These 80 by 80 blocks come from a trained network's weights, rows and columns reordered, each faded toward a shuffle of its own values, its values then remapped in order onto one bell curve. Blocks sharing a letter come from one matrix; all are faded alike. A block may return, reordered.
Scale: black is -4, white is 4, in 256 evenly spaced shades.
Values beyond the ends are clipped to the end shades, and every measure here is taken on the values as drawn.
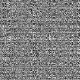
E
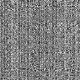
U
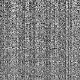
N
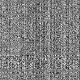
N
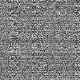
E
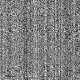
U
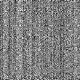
U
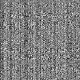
N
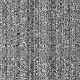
N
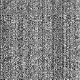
N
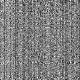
N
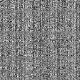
N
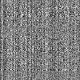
N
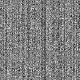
N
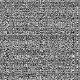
E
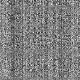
U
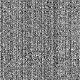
N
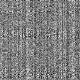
N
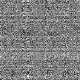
E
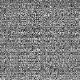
E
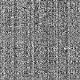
U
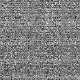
E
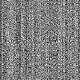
N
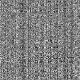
U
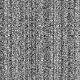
N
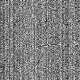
U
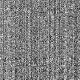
U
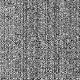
U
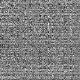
E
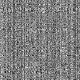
N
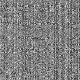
U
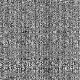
U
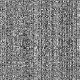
N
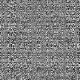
E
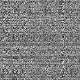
E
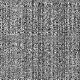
N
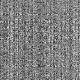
N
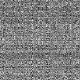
E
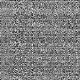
E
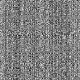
U
